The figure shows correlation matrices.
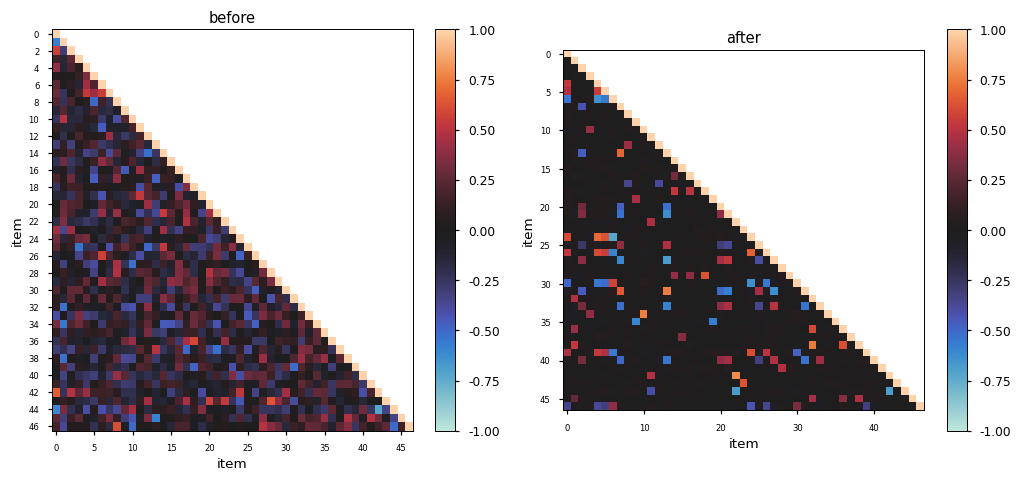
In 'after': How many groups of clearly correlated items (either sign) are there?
11
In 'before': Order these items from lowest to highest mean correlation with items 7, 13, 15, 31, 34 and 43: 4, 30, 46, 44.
44, 30, 46, 4
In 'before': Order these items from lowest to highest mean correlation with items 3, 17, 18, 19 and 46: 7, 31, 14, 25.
25, 14, 7, 31
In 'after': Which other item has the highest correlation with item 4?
24
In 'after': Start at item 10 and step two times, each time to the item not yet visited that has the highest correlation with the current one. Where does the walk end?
3
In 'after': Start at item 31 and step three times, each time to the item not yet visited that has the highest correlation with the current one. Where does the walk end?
25
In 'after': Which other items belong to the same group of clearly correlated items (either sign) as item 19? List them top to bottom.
9, 35
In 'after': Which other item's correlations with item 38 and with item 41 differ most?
32
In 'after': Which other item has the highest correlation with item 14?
18
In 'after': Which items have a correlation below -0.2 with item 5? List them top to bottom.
6, 30, 46
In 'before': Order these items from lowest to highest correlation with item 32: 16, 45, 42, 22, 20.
22, 20, 16, 42, 45
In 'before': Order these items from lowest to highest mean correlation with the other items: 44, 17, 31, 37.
44, 37, 31, 17
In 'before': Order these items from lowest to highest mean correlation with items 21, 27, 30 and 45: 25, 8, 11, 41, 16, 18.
11, 25, 18, 16, 41, 8
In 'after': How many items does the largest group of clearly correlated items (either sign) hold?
10
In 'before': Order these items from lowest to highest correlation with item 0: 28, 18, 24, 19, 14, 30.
18, 19, 28, 14, 30, 24
